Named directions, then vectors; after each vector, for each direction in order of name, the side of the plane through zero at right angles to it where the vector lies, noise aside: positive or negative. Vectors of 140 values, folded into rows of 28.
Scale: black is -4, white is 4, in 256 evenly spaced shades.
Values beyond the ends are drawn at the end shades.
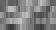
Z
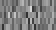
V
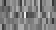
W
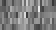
positive, positive, positive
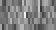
positive, positive, positive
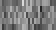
positive, positive, positive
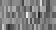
negative, negative, positive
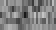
positive, negative, negative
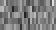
positive, negative, negative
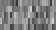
positive, negative, positive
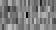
positive, positive, negative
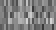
positive, negative, positive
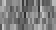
negative, negative, negative
